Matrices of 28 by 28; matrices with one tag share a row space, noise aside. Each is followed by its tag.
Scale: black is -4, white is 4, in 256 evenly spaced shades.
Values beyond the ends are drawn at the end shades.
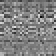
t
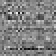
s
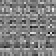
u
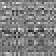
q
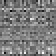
u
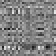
s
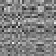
s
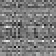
q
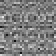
t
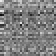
t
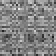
q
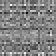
u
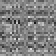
q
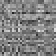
s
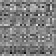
u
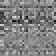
t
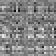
q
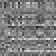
s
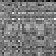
s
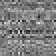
s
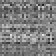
u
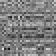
s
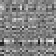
t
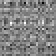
u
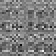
q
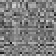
t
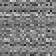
u
